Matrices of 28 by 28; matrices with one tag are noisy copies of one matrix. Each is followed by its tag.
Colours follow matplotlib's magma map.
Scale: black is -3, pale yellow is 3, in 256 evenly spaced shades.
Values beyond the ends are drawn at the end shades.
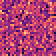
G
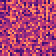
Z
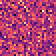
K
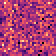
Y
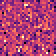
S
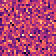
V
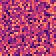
G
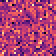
Z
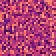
G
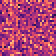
Y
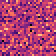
Y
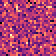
Y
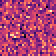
V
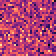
K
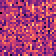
Z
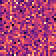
V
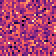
V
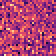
K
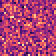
V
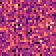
Y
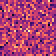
S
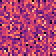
V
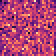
S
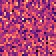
V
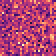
G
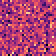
G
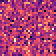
S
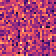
K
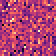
Z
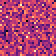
G
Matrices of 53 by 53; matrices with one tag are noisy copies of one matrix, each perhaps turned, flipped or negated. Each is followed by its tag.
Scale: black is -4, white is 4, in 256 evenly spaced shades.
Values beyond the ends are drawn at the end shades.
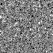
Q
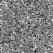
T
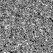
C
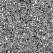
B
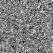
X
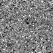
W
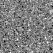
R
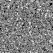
R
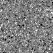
W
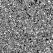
Q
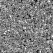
Q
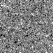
T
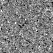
W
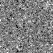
T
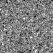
B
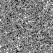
T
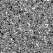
C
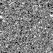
Q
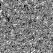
C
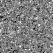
B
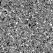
W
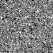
T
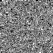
X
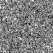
T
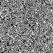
W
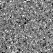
W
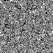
C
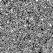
X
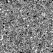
B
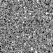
Q
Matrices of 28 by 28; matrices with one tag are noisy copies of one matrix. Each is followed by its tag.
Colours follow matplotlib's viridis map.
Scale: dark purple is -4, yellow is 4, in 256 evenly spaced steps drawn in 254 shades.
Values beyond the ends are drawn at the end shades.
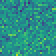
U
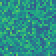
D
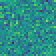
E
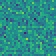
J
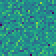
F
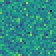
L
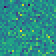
U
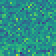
U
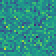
J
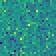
D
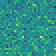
J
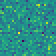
F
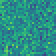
D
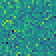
D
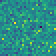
F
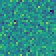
F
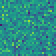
D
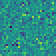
J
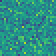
J
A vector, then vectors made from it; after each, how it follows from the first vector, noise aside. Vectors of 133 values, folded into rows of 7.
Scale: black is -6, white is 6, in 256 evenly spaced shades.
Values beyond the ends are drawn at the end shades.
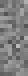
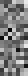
reversed, negated, scaled up.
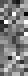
wrapped around, scaled up.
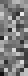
reversed, negated, scaled up.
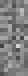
copied.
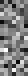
wrapped around, scaled up.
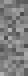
reversed.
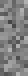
copied.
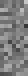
copied.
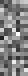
reversed, negated, scaled up.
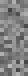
wrapped around, negated.
